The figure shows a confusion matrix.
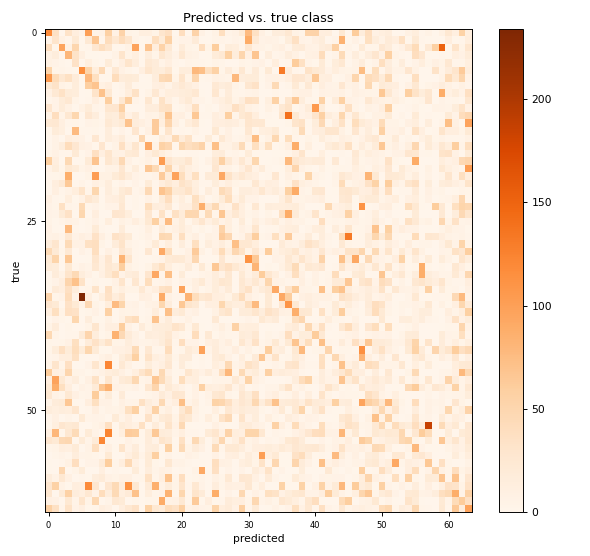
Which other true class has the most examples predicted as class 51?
49
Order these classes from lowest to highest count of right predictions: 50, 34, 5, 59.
50, 59, 34, 5
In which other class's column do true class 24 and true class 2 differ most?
59
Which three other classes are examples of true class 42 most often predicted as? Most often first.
47, 23, 38
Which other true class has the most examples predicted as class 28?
6
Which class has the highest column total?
18
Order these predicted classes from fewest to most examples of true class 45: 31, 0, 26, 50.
50, 31, 26, 0
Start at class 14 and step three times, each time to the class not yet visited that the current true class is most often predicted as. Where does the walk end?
32
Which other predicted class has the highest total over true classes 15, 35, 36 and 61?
5
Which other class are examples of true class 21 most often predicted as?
37
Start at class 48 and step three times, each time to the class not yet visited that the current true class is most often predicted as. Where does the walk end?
0
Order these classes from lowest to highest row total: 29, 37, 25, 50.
25, 50, 37, 29
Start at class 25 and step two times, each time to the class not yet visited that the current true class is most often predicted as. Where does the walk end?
63
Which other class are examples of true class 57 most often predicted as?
52
